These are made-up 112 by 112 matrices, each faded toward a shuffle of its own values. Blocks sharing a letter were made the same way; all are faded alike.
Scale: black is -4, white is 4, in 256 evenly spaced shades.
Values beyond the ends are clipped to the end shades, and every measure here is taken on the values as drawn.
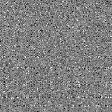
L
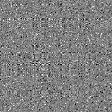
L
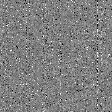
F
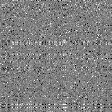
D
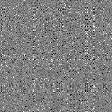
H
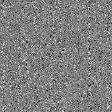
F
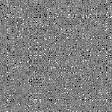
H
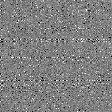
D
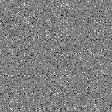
D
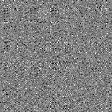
L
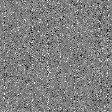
F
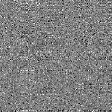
L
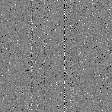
F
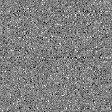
L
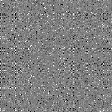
H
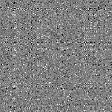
D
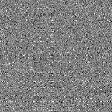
L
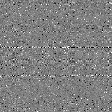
D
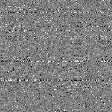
D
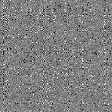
H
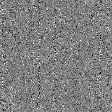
F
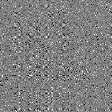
H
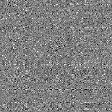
L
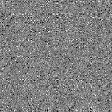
L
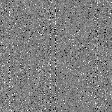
F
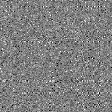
L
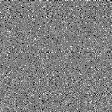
D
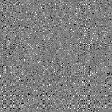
H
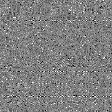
L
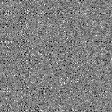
L
